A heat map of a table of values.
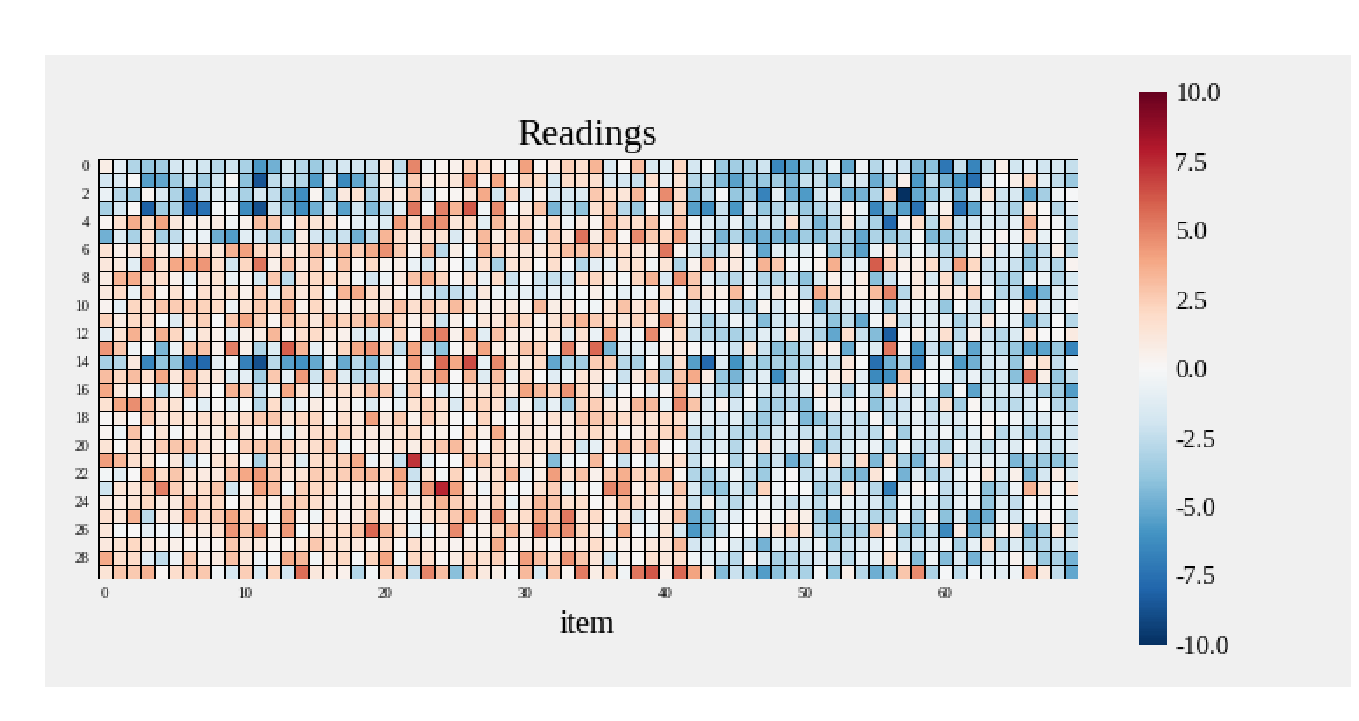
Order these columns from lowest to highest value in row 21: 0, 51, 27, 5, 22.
51, 5, 27, 0, 22
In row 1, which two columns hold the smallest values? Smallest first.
11, 62
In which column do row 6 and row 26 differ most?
47
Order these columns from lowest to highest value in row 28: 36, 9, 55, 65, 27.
36, 55, 65, 27, 9
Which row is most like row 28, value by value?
16
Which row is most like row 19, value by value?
27
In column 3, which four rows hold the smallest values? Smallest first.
3, 14, 1, 0
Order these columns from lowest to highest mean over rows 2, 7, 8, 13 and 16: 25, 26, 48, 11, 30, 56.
48, 11, 25, 26, 30, 56
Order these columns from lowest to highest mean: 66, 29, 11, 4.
66, 11, 4, 29
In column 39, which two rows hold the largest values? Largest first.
29, 12
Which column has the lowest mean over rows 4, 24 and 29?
56
